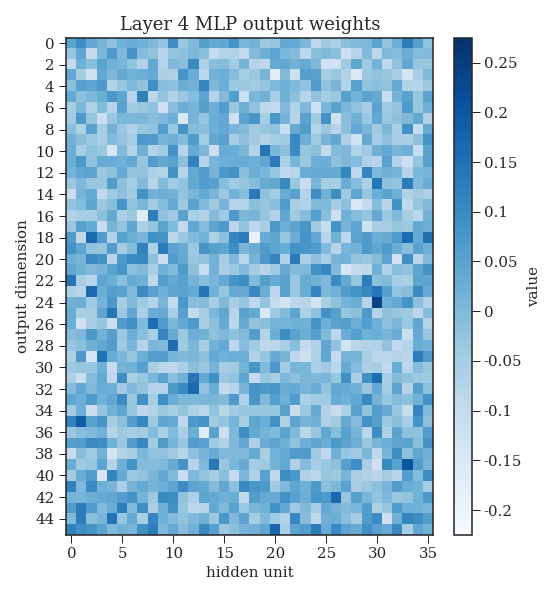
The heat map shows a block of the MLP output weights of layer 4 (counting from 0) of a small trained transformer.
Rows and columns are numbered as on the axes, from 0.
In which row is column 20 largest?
45
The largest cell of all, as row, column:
24, 30
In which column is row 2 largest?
12
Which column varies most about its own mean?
33
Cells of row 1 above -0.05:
26
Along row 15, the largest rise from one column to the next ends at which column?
32
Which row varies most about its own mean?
18
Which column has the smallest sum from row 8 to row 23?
28
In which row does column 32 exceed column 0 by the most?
38
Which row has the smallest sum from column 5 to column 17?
34
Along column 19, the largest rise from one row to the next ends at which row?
10
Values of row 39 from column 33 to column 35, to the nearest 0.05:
0.2 0.05 0
